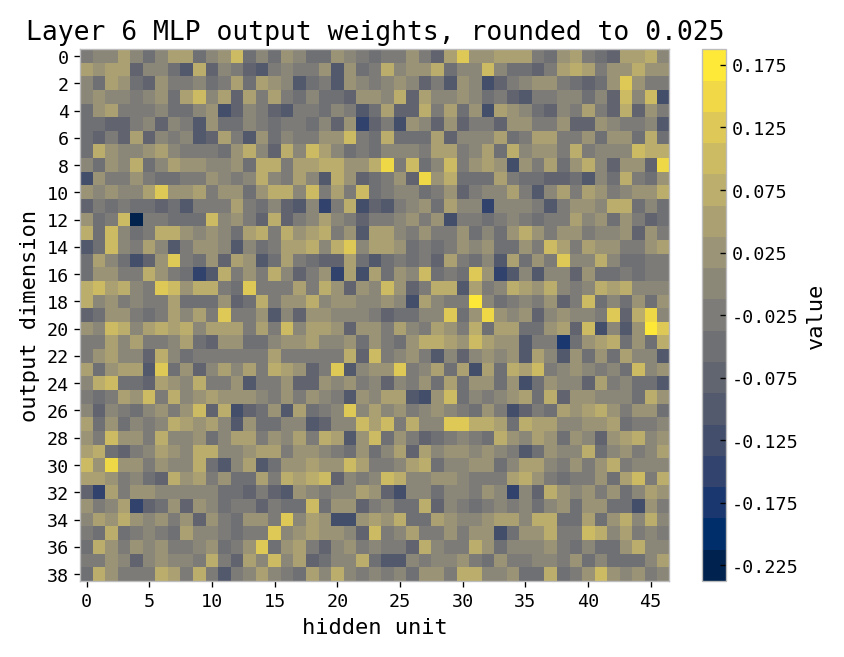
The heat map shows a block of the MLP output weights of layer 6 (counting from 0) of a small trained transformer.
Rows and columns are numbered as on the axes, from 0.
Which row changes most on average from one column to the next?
23
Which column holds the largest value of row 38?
41
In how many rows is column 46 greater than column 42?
17
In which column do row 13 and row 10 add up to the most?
6
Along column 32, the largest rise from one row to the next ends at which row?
19
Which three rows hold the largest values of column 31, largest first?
18, 16, 21
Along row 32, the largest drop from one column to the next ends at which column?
34
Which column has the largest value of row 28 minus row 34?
20
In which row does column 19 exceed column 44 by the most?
13
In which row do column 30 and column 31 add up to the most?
27
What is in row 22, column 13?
-0.025
